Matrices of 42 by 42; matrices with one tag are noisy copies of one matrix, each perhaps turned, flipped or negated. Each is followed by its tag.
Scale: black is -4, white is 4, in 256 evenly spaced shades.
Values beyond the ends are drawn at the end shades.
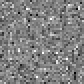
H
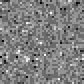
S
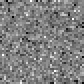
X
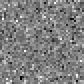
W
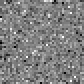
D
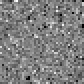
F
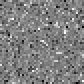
S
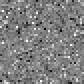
S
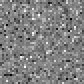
H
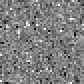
S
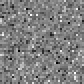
H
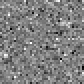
F
